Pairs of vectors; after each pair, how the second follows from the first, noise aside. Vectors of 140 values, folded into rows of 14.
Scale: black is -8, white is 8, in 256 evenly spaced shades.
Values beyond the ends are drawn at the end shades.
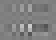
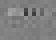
reversed, negated, partly zeroed.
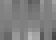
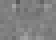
reversed, negated, partly zeroed.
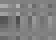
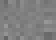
wrapped around, shrunk.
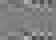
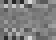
reversed, scaled up.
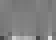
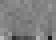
negated.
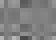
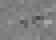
wrapped around, negated, partly zeroed.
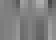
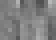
negated.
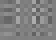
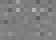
partly zeroed.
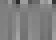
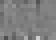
reversed, negated, partly zeroed.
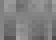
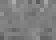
reversed, negated, partly zeroed.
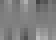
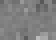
partly zeroed.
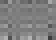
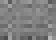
negated.
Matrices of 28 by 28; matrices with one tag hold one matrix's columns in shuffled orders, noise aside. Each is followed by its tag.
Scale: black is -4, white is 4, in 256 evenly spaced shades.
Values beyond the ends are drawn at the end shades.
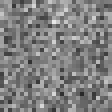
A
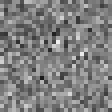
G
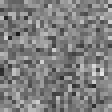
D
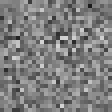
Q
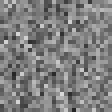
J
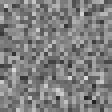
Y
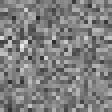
Q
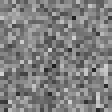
D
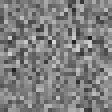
Q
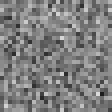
A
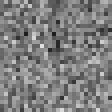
G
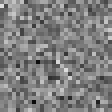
Y
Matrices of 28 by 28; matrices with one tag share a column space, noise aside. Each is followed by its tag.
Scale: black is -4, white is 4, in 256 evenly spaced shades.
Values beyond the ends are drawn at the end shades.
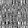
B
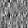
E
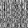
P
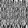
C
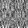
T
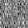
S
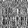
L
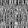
B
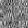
S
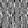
E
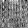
P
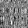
L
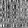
P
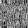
B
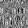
L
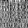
P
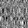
L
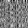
P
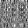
P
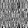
T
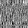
B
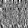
C
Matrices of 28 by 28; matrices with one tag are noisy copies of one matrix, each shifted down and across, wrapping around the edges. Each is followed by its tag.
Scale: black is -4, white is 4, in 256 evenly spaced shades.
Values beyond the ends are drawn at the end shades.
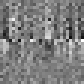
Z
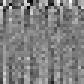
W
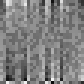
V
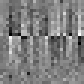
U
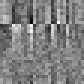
V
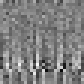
W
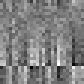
U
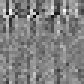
W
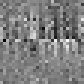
Z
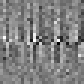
W
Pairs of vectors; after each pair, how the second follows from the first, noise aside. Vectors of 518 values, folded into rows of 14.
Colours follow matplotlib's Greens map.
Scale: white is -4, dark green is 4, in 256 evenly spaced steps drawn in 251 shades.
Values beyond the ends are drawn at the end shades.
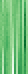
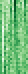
reversed, negated.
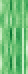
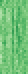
wrapped around, negated, shrunk.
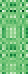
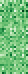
sign-scrambled.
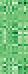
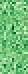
sign-scrambled.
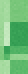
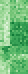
copied.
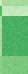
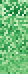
sign-scrambled.
